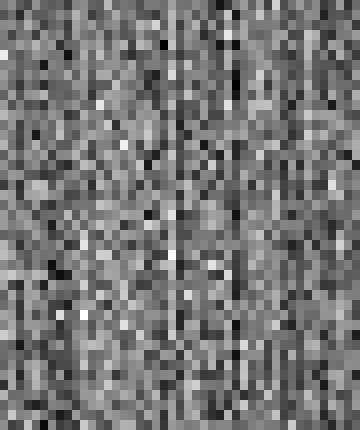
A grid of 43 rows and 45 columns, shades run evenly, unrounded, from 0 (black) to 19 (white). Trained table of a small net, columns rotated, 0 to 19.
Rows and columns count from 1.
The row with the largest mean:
32
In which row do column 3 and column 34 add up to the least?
35
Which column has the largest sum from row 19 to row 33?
22
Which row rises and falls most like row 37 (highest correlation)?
39
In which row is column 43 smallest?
7
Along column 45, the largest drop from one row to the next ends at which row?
17
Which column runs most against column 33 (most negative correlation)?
20
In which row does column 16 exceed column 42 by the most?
15
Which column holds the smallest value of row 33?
30
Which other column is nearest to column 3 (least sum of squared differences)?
38
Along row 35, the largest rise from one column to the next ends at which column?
31
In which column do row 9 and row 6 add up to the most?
1
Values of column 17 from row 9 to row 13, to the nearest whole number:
8 10 8 7 12
